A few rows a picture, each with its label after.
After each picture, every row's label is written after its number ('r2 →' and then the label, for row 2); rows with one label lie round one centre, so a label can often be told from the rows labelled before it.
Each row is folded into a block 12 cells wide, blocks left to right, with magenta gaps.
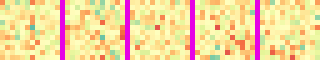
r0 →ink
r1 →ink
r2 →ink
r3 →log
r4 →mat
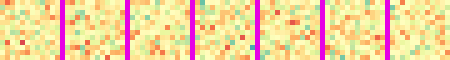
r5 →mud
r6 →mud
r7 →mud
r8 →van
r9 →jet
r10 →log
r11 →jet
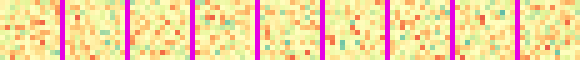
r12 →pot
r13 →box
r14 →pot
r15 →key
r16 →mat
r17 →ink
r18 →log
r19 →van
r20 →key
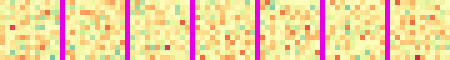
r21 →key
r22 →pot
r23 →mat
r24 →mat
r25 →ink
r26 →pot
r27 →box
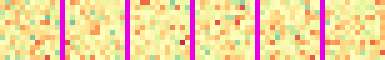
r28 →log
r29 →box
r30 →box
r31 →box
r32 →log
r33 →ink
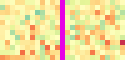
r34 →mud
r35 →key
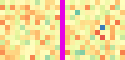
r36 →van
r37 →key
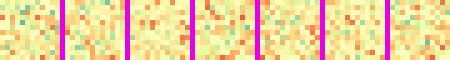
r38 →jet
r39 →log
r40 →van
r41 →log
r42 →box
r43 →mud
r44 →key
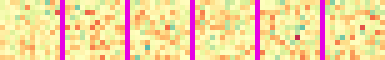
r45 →mud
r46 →ink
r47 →log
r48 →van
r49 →key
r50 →log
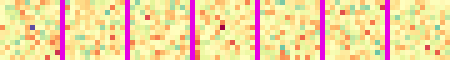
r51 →ink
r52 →van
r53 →log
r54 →ink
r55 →mat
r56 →pot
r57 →mat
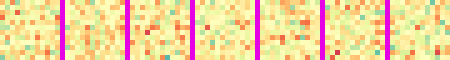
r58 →jet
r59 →pot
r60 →van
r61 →key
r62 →key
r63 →jet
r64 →mud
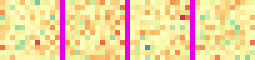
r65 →ink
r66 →log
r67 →log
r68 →key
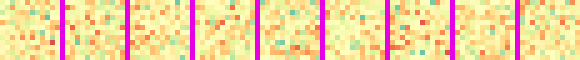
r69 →mat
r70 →van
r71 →box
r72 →van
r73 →mat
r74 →jet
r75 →jet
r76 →log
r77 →ink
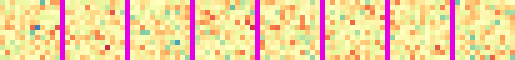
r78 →pot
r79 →key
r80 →mud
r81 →mat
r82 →box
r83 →mud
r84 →mat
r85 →log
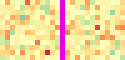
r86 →mat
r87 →pot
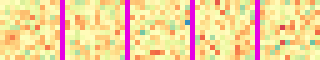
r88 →ink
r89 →mat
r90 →mud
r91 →mat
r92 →pot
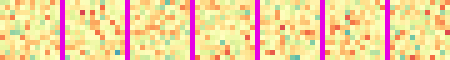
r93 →mud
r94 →jet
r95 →van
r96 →mud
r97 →pot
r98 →pot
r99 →jet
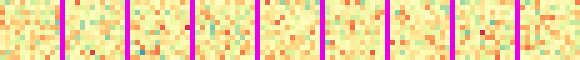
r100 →van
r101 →log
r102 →mud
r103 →mat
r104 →mat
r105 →mud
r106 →log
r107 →key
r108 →van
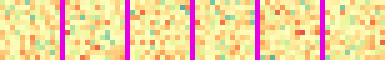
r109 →mud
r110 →mud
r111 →log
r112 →key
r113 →jet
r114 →jet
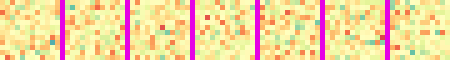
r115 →pot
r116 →mud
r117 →pot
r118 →van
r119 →van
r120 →box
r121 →jet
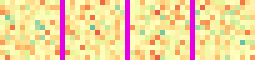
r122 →key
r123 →key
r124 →mud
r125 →mud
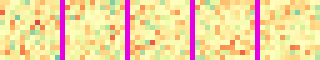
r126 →pot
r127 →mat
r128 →key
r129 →mat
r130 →mat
